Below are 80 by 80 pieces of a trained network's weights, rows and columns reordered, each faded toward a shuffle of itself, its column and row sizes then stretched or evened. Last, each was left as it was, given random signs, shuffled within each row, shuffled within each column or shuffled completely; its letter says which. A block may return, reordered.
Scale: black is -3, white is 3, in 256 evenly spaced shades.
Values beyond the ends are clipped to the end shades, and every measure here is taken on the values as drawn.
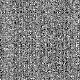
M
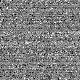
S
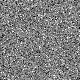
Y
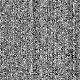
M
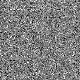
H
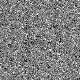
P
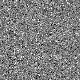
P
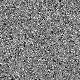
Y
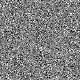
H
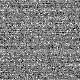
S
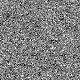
S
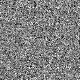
H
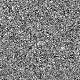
S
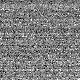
S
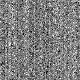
P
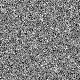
Y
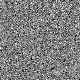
P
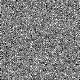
P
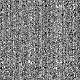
M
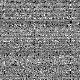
M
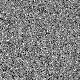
Y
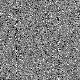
P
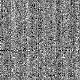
M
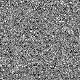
S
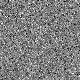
Y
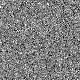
Y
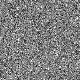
P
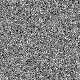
Y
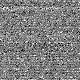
S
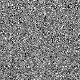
H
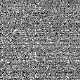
M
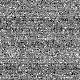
S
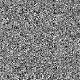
M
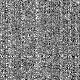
M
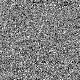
S
